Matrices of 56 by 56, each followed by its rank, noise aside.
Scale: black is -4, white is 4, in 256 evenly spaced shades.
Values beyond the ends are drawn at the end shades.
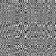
three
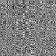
six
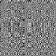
four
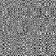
three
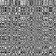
three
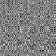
five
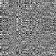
five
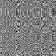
four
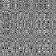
five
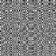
four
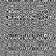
five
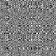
five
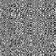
five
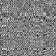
five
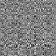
five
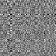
three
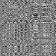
four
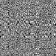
five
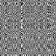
three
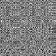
five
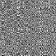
five
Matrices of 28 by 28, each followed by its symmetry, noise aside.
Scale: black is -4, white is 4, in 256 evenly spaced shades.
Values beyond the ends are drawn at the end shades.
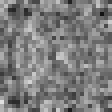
mirrored top to bottom.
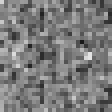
mirrored top to bottom.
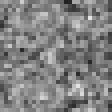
mirrored top to bottom.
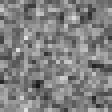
no symmetry.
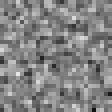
symmetric.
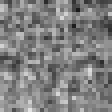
antisymmetric.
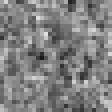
no symmetry.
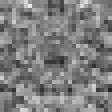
mirrored left to right.
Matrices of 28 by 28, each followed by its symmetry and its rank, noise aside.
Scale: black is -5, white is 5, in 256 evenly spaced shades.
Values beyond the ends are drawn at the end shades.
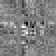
antisymmetric, rank two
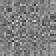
no symmetry, rank four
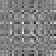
no symmetry, rank two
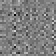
no symmetry, rank three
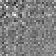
symmetric, rank four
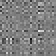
antisymmetric, rank two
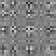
no symmetry, rank two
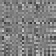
antisymmetric, rank two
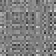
no symmetry, rank three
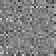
antisymmetric, rank four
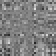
antisymmetric, rank two
